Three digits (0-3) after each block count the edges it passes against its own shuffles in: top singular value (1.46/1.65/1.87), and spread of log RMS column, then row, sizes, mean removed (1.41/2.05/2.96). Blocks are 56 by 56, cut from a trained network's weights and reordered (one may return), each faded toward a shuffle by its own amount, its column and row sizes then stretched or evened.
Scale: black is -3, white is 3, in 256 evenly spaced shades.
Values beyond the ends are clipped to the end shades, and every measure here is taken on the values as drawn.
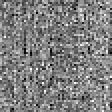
1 1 1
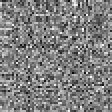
3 0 1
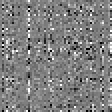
0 3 2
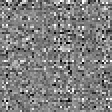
2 2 2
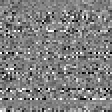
1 0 3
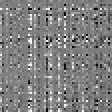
3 3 3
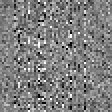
2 3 0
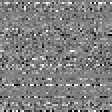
1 0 3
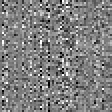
3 3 0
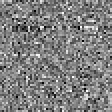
2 0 1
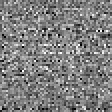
1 0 2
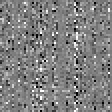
0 3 1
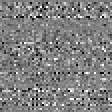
1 1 3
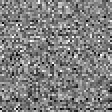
1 1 1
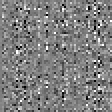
0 3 1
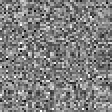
3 0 0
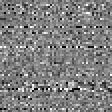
1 0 3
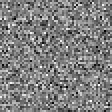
2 0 1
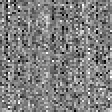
1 2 0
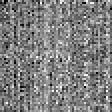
2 1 1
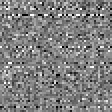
2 0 3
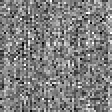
1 0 1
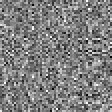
3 1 0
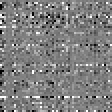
1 2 3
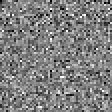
1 0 2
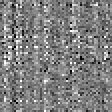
2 2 2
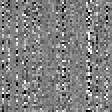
0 3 0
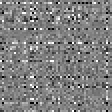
1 2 3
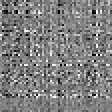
3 1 3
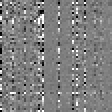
2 3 1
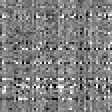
3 1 3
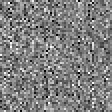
1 2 0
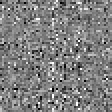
0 2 2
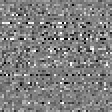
1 0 3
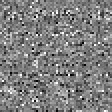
1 1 2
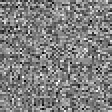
2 0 0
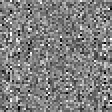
1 2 0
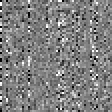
1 3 0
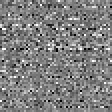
0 0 3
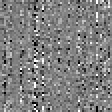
0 3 0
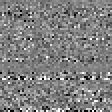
1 0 3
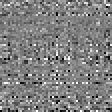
1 1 3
